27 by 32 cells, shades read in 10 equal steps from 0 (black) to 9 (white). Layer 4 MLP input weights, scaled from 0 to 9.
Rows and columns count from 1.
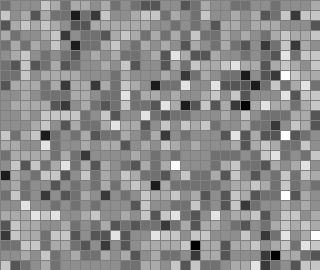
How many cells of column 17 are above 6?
5
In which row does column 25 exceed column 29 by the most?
12
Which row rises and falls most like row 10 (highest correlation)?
14
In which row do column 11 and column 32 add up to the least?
20
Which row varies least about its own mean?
1
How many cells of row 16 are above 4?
20
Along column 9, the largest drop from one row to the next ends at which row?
16
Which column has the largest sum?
29
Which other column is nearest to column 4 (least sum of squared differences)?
2
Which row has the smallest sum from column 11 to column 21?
23
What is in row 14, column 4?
7
